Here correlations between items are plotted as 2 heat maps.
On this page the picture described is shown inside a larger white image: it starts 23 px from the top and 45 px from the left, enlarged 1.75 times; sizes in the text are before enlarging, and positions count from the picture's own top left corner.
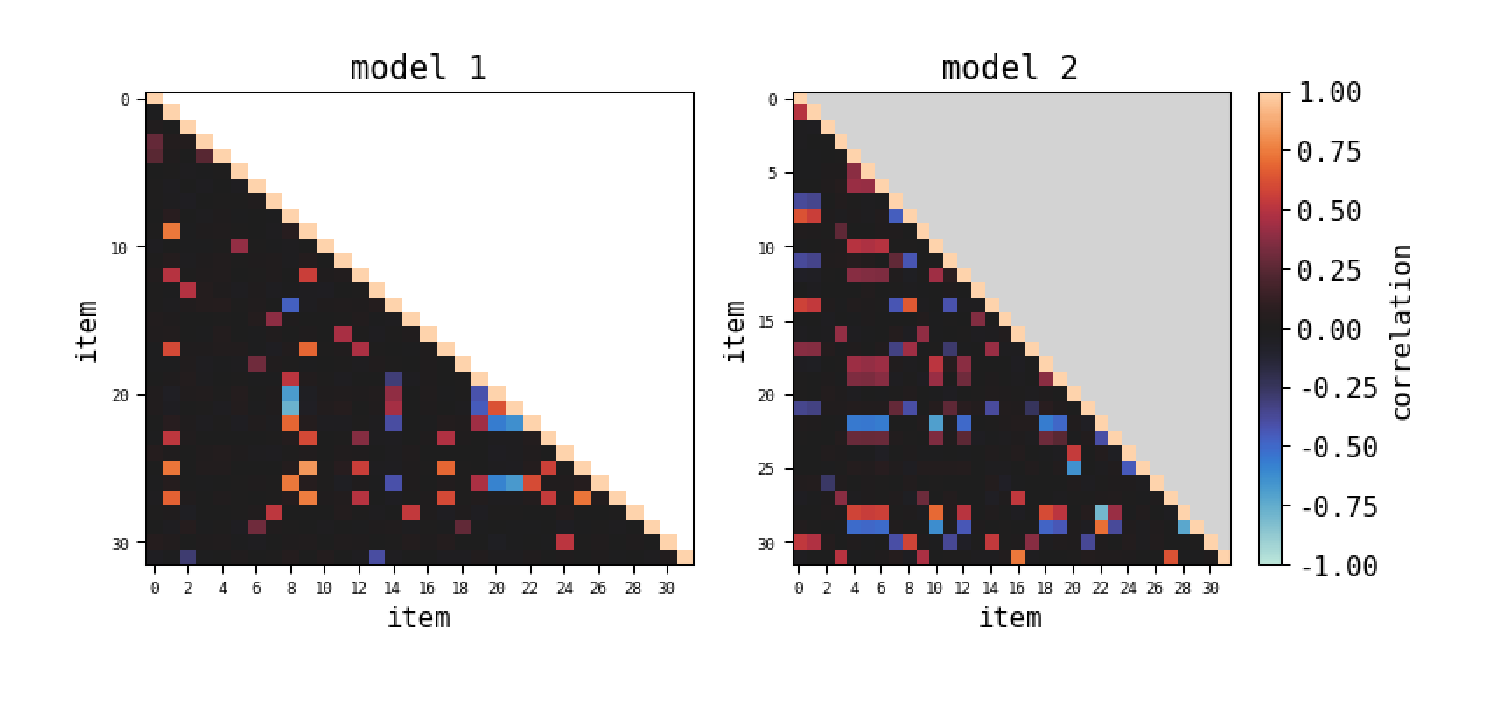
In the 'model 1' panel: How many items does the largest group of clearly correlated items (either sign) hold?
7
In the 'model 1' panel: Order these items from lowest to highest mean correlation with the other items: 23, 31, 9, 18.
31, 18, 23, 9
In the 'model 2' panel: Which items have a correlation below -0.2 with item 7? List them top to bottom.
0, 1, 8, 14, 17, 30
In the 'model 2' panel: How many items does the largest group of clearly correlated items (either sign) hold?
11
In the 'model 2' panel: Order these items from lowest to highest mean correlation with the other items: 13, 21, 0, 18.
21, 13, 0, 18
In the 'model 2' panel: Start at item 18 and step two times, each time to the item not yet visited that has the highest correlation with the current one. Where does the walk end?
10
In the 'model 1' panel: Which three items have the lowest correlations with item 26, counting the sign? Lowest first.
21, 20, 14
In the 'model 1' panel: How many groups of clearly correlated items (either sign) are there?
9
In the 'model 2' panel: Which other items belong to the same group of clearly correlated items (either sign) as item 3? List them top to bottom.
9, 16, 27, 31
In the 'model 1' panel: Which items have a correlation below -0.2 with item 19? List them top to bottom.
14, 20, 21
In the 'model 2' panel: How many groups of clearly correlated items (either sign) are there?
6
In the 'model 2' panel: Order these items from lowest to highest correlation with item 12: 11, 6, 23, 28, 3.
3, 11, 23, 6, 28
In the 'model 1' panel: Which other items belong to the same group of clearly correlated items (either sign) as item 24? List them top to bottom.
30
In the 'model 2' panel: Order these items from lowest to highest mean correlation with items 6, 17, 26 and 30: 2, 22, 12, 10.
22, 2, 12, 10
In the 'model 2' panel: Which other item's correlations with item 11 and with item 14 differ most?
8
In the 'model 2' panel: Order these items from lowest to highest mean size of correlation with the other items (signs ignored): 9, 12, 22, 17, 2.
2, 9, 17, 12, 22
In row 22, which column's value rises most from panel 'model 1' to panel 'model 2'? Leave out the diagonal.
29
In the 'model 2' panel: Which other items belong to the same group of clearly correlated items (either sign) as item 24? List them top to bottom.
20, 25
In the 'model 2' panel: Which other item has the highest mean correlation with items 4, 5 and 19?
28
